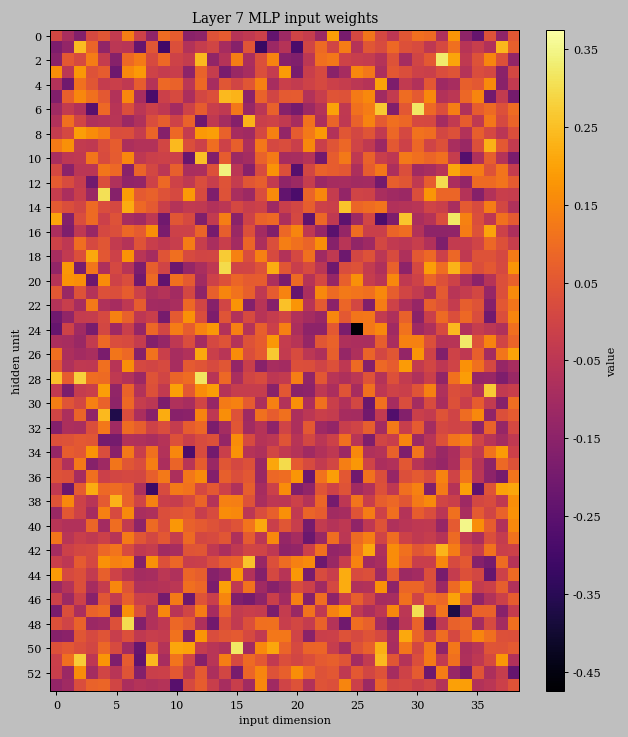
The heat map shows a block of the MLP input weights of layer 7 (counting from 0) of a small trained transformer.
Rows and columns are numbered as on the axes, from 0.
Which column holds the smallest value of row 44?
36
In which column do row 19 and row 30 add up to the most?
14
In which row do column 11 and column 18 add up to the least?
0
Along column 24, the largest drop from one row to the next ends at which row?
15
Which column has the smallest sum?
7
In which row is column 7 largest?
3
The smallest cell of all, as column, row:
25, 24
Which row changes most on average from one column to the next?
47
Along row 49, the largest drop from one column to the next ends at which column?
11
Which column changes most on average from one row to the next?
18
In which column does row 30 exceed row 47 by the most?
33
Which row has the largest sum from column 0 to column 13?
28
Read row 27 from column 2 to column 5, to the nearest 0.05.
-0.05 -0.05 0.1 -0.05
